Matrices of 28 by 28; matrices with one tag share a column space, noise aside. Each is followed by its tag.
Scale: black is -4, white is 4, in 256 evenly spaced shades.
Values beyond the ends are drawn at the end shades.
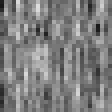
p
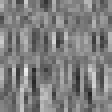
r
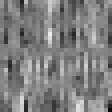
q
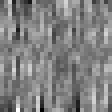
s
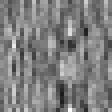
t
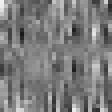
s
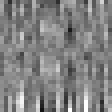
s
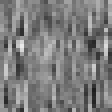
t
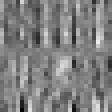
q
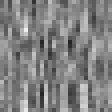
t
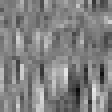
r
